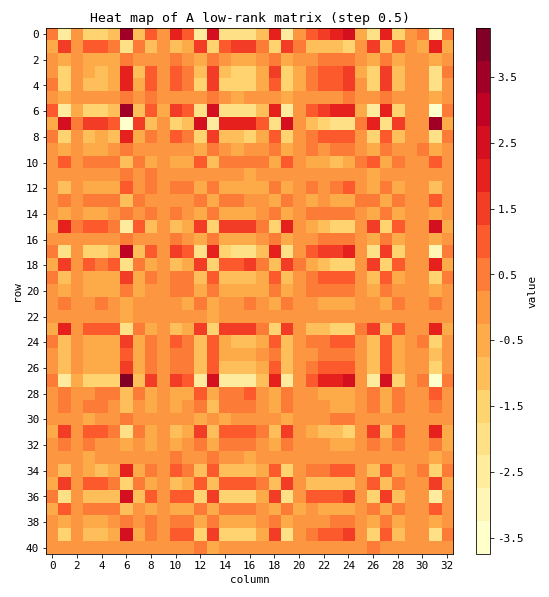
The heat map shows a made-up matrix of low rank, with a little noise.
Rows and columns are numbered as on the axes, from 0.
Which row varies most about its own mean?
27
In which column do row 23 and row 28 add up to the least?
6
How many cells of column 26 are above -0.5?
19
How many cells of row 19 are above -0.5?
19
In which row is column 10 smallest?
7
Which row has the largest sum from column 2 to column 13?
0
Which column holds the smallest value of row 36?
31
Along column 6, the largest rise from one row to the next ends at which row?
8
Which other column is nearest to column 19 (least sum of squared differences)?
1
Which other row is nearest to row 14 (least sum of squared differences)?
38
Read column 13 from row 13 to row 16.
-0.5 0.5 -1.5 0.5
